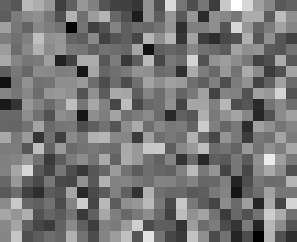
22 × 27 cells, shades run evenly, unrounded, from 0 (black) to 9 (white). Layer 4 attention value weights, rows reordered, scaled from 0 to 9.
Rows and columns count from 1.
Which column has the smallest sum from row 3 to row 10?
17
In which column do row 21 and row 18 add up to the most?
25
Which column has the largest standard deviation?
22
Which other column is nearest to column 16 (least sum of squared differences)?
5
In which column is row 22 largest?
14
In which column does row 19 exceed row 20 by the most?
8
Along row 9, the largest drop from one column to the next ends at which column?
27
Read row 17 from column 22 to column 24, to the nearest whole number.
1 3 4
